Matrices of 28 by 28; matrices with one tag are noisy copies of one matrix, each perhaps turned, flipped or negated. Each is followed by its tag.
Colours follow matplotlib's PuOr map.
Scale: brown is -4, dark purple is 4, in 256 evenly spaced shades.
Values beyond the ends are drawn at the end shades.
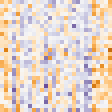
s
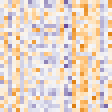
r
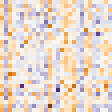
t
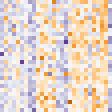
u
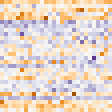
s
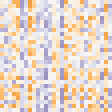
t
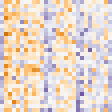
u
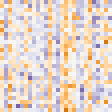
t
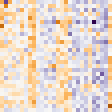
u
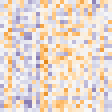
r
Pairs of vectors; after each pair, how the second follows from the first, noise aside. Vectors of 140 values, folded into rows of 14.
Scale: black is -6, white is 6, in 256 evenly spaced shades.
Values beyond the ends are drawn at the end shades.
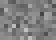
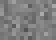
negated, shrunk.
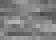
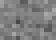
negated, partly zeroed.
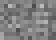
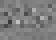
wrapped around, partly zeroed.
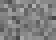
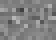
negated, partly zeroed.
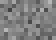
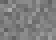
negated, shrunk.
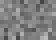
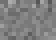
reversed, shrunk.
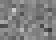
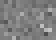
negated, partly zeroed.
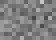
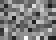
wrapped around, negated, scaled up.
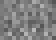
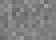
reversed, shrunk.
